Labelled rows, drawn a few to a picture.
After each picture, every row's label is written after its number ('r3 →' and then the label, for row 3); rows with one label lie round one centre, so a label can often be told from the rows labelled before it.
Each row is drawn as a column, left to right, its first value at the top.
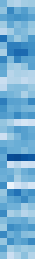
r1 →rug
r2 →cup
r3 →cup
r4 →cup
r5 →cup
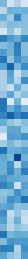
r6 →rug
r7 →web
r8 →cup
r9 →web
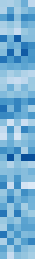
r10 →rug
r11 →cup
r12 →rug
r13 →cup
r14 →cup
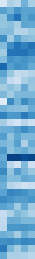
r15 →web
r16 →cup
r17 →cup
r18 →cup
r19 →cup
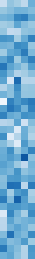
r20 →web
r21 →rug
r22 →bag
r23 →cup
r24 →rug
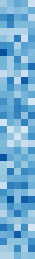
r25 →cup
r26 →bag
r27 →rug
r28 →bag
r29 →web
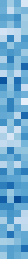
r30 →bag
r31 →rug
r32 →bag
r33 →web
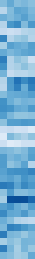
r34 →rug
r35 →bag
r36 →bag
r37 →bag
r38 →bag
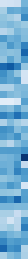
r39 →web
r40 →web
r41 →web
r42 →cup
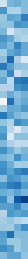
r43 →web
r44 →rug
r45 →bag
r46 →bag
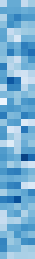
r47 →web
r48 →bag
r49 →bag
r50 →cup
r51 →cup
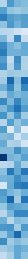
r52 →cup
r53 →bag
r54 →rug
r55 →bag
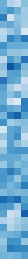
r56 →bag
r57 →web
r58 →web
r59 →rug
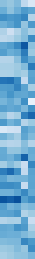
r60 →bag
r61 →bag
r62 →bag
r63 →cup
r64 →web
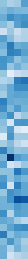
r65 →rug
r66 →cup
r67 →bag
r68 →bag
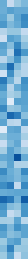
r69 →bag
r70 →web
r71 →cup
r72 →bag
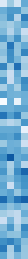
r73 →web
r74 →cup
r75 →web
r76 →bag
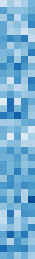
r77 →web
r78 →rug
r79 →web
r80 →rug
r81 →bag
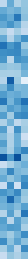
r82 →cup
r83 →bag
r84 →cup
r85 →rug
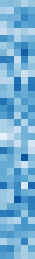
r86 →rug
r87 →rug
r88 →bag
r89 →cup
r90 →bag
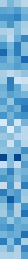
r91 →cup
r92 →bag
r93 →cup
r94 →rug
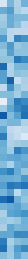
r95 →web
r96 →bag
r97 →rug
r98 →rug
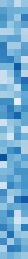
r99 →cup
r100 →rug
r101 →web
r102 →bag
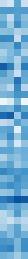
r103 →web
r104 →web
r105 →bag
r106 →web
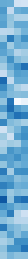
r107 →bag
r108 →rug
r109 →web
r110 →web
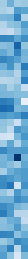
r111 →rug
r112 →rug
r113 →cup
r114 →web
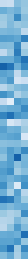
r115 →web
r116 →web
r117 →cup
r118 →rug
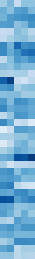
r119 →bag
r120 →bag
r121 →cup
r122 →cup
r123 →cup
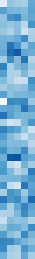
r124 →web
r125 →cup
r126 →cup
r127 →rug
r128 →bag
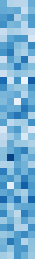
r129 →bag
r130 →cup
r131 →web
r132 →rug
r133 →bag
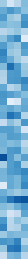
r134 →cup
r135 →web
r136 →web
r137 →bag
